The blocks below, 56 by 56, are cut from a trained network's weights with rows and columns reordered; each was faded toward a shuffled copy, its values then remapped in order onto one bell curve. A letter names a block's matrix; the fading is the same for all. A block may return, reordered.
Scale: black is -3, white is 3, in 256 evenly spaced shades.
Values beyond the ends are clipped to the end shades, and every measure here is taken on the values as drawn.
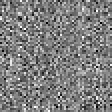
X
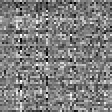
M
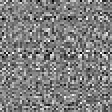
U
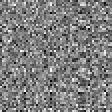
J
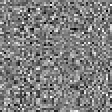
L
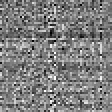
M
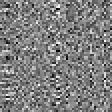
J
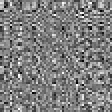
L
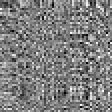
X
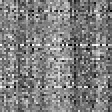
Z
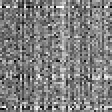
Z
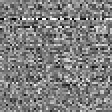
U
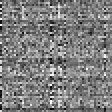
M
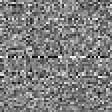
U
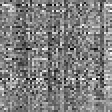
Z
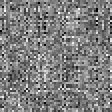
J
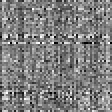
Z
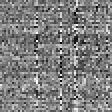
M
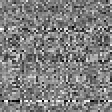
U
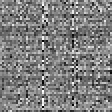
M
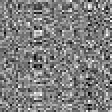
J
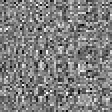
J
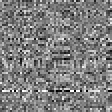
U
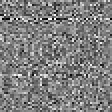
U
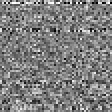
U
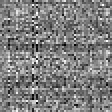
M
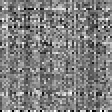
Z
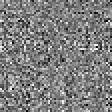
L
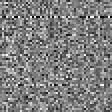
U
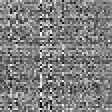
M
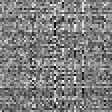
M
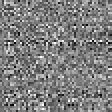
U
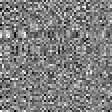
J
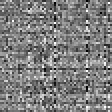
M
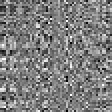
L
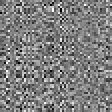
L
